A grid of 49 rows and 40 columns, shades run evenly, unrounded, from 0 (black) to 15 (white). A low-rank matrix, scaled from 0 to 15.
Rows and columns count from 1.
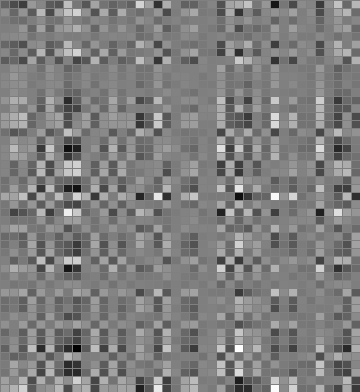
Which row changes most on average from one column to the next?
44
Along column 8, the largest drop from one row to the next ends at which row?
34
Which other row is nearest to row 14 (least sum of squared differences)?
26
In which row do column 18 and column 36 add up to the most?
49
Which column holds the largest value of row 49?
31
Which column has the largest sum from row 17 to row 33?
27
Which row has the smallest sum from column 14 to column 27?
7
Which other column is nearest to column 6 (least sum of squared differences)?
13
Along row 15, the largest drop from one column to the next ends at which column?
19
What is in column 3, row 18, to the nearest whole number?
8
